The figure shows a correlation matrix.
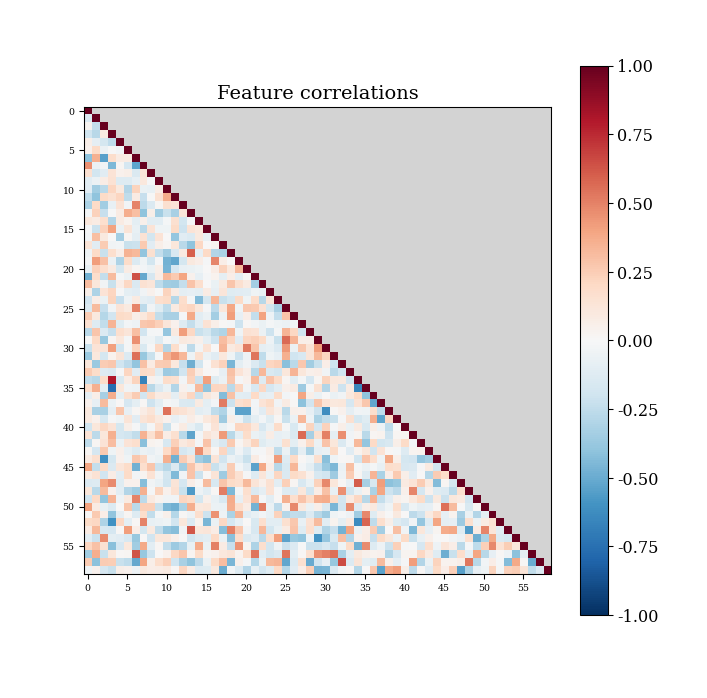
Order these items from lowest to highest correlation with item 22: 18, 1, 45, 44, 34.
34, 44, 1, 18, 45
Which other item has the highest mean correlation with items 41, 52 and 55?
7
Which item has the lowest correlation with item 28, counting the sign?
57
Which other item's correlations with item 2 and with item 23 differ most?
44
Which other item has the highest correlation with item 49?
6
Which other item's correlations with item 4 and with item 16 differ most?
19
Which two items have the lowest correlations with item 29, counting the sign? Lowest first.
54, 58
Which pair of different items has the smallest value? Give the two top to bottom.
3, 35
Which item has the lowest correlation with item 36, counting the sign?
37
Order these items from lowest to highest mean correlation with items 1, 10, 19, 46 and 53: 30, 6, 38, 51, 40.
30, 38, 40, 6, 51
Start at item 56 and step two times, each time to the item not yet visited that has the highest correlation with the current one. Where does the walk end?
21
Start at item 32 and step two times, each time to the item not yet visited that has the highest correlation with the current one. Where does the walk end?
48
